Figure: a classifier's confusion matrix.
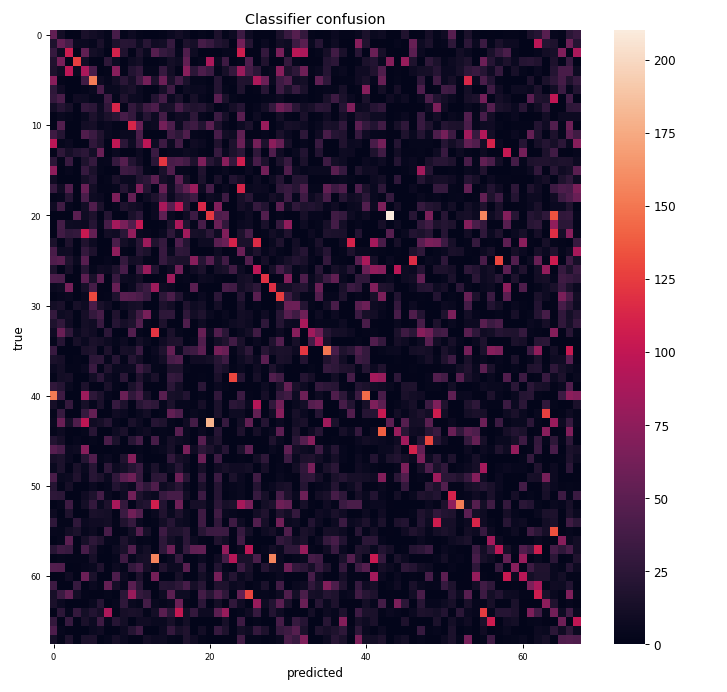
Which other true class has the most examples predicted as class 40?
25
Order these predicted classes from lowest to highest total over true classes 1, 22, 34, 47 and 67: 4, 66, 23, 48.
23, 48, 4, 66
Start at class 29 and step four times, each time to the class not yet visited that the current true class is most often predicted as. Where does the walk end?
27
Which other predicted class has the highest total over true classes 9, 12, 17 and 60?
24
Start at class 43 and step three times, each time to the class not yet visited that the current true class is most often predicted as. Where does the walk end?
64
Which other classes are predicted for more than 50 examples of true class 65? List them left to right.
37, 56, 67
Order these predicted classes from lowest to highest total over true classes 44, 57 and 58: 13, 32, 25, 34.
34, 32, 25, 13
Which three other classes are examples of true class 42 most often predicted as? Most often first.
63, 49, 29
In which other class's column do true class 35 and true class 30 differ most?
32
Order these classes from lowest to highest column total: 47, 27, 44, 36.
44, 27, 36, 47
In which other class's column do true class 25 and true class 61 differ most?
57
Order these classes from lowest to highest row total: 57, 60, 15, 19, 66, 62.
66, 15, 60, 19, 62, 57
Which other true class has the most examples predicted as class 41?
58
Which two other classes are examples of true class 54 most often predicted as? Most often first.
49, 29
